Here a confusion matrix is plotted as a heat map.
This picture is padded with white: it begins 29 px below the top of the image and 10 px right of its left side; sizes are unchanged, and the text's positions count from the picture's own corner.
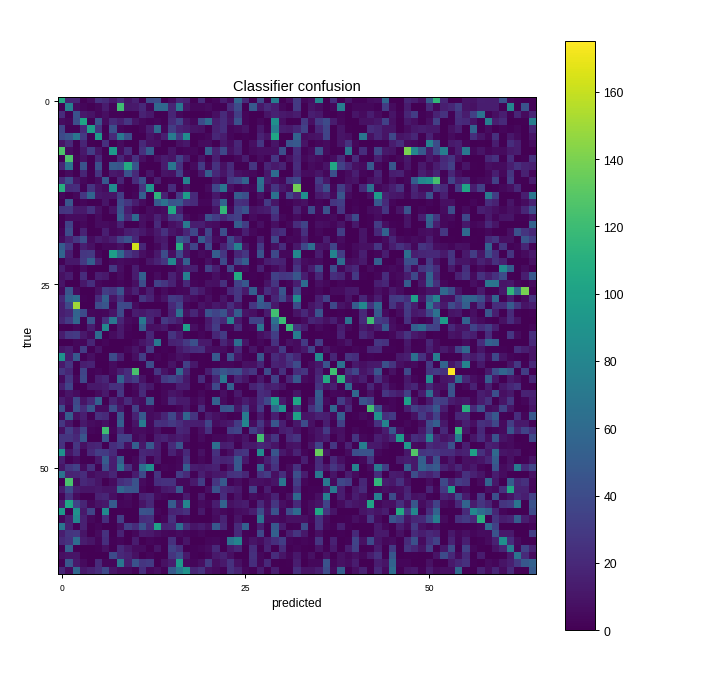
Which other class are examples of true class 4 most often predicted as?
29
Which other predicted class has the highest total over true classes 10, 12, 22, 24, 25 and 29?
32
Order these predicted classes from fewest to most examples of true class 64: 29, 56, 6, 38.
56, 29, 6, 38
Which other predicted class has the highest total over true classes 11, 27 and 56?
51
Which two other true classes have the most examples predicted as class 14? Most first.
1, 21
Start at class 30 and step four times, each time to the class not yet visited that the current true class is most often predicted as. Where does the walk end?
8
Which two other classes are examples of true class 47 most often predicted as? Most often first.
41, 21
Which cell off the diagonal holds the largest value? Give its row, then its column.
37, 53
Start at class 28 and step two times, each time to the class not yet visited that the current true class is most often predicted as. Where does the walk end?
57
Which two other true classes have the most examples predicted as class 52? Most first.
30, 7
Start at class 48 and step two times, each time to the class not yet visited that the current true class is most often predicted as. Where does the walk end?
0
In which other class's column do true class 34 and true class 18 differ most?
44
